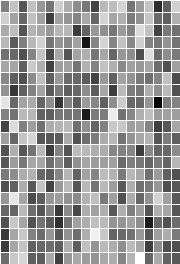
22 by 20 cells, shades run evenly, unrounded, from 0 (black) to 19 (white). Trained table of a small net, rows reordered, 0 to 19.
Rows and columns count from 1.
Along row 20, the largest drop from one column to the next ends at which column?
13
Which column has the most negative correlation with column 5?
3
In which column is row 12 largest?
4
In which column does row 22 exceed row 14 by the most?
16
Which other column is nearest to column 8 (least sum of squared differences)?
15
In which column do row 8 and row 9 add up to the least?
18
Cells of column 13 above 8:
17
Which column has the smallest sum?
6
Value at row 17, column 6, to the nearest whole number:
11
